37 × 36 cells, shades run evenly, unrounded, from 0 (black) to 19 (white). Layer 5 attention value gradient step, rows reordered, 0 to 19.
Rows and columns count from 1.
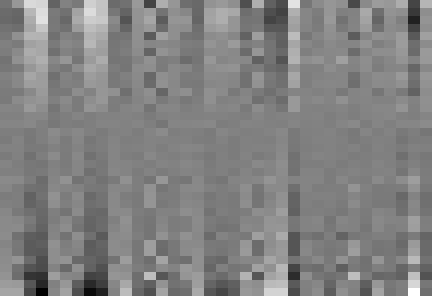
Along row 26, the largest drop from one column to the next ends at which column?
25
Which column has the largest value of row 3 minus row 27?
4
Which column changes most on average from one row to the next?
13
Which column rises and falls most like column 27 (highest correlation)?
29
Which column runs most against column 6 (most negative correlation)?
7
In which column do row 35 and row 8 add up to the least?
22
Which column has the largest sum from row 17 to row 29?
24
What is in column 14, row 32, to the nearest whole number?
8
